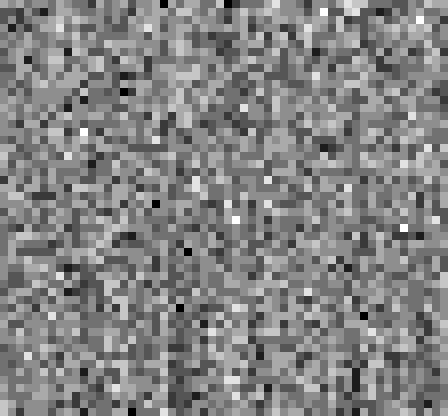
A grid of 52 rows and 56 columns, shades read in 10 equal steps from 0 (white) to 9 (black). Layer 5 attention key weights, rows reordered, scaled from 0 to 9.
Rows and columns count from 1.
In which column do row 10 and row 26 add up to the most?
16
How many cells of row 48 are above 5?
9
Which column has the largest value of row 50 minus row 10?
25
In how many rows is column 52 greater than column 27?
18
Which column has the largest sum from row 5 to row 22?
29
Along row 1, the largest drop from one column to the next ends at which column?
22
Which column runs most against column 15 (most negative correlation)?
38
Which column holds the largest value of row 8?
4
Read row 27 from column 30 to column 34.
4 4 6 4 4
